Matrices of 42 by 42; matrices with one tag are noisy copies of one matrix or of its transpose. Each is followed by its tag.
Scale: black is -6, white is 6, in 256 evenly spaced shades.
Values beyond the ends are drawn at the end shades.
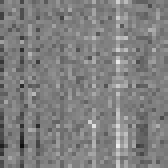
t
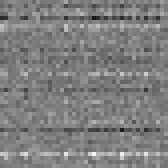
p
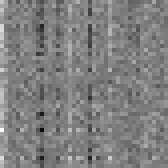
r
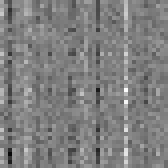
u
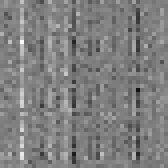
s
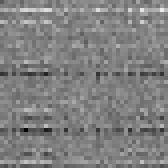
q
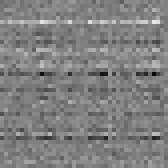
s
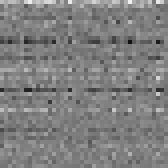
r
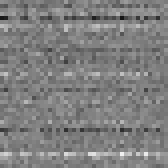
p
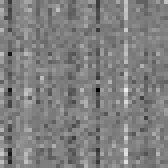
u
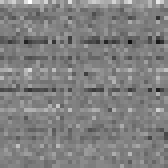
r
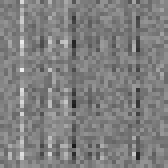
s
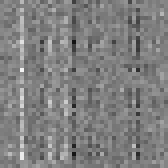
s
